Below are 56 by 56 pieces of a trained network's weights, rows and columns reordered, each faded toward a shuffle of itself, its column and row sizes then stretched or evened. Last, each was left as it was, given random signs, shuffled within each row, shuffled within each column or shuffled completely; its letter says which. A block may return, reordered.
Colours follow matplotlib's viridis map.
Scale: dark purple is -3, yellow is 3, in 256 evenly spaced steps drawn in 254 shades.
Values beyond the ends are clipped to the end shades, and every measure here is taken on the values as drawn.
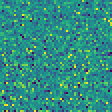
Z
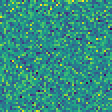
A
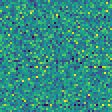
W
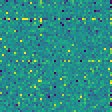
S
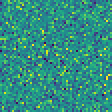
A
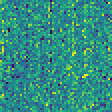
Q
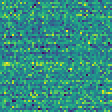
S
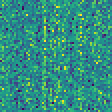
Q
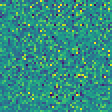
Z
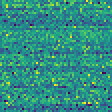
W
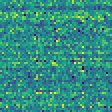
S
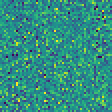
Q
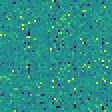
Q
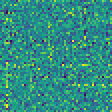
Z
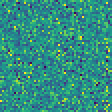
Q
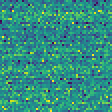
W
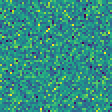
A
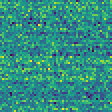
W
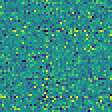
Z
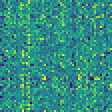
S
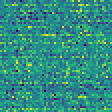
S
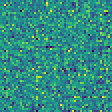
Z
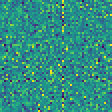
S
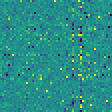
Z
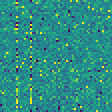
S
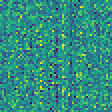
Q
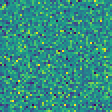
W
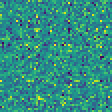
Z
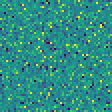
A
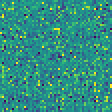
S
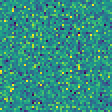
Q
